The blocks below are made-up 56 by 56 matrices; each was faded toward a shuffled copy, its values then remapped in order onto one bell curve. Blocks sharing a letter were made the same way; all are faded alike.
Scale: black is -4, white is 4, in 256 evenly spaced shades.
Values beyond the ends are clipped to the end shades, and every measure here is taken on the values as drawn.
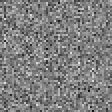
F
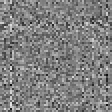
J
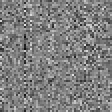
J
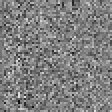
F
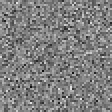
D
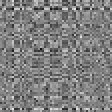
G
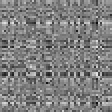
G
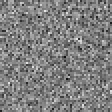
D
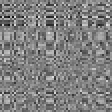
G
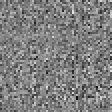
J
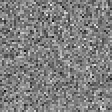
D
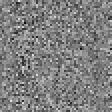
F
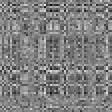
G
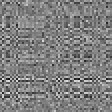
G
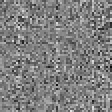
J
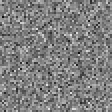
D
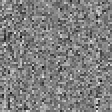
F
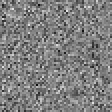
F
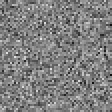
D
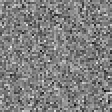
D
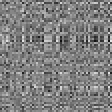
G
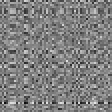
G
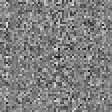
J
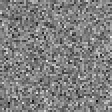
D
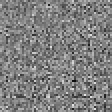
J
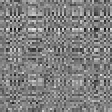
G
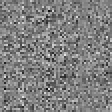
J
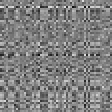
G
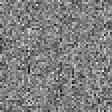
F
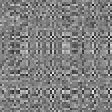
G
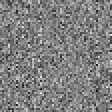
F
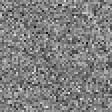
D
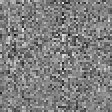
J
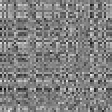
G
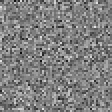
J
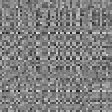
G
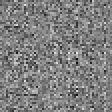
J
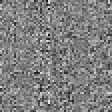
J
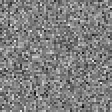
D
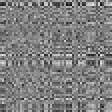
G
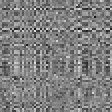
G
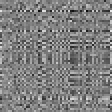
G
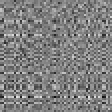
G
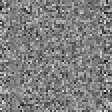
J
